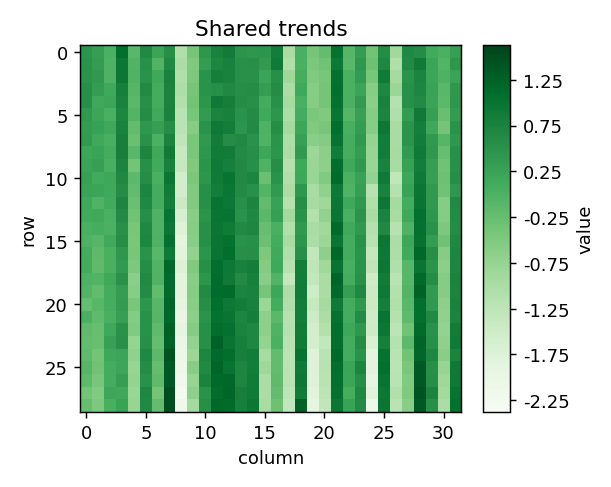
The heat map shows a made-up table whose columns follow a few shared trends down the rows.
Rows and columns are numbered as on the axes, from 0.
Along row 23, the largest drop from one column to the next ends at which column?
8
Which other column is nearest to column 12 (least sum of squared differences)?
11
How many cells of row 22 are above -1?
26
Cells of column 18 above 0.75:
12
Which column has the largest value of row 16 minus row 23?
20
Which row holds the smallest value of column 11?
3
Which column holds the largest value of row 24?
7
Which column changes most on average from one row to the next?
15
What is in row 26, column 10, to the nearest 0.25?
0.75
